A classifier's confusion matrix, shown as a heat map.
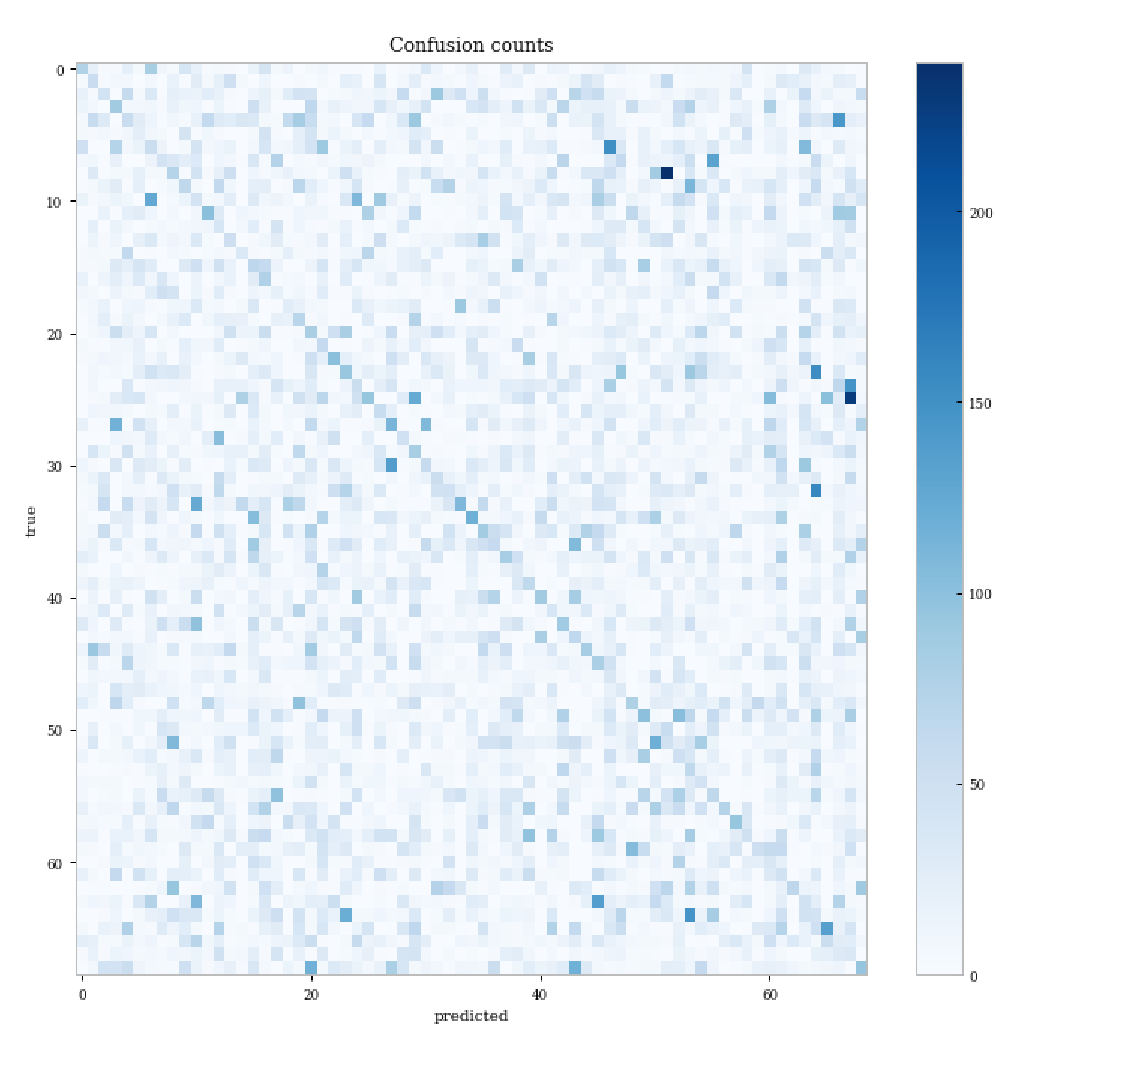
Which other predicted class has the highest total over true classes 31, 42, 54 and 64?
53
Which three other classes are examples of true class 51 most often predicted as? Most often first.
50, 8, 54
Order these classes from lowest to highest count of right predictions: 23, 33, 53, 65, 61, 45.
61, 53, 45, 23, 33, 65
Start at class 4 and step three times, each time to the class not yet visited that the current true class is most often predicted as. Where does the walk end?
6
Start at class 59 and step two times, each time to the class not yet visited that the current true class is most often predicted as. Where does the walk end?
19
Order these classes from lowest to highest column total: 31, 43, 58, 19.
31, 58, 43, 19
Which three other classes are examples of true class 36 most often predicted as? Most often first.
43, 15, 68
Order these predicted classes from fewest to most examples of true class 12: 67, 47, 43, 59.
43, 59, 47, 67
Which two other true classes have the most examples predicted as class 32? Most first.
9, 62
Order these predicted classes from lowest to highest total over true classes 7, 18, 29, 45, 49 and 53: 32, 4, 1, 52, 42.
32, 1, 4, 52, 42
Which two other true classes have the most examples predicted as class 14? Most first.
25, 33
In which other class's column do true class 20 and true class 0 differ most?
23
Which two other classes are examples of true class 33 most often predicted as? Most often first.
10, 18
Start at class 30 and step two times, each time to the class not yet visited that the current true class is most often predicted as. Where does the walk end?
3
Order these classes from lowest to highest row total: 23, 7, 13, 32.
7, 13, 32, 23
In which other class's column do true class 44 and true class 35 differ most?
1
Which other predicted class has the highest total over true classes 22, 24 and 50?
67
